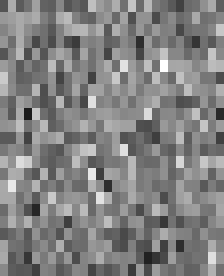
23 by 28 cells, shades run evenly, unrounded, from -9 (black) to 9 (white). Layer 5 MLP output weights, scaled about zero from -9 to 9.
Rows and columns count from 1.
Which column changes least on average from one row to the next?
22
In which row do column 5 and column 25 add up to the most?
10
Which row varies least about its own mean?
20
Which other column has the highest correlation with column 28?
4
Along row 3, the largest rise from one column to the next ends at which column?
15
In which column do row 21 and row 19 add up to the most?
14
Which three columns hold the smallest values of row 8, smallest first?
6, 8, 11
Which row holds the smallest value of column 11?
9
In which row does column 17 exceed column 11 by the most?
1
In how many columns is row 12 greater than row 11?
9
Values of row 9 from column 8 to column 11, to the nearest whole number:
4 -3 0 -4
